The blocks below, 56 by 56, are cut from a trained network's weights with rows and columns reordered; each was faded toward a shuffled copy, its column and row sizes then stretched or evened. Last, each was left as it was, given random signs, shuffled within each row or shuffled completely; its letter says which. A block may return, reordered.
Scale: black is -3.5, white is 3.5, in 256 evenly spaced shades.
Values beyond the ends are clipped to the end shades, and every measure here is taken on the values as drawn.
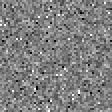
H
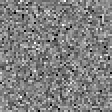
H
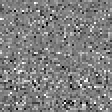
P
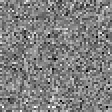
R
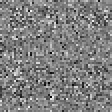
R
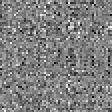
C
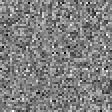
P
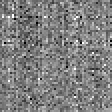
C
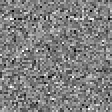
P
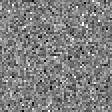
H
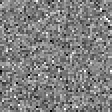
H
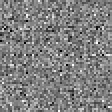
R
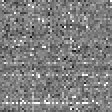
C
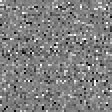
P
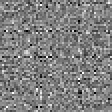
C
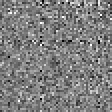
R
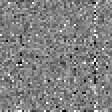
R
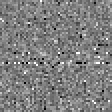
R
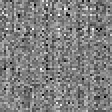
C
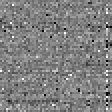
C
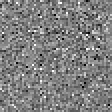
R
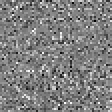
C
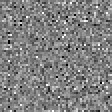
R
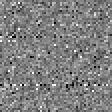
R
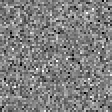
H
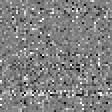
R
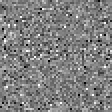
R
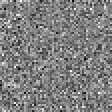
R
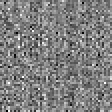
C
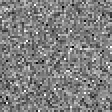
H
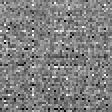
C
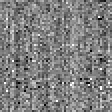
C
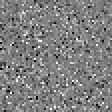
H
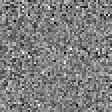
R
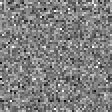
P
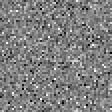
H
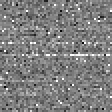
P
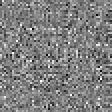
C
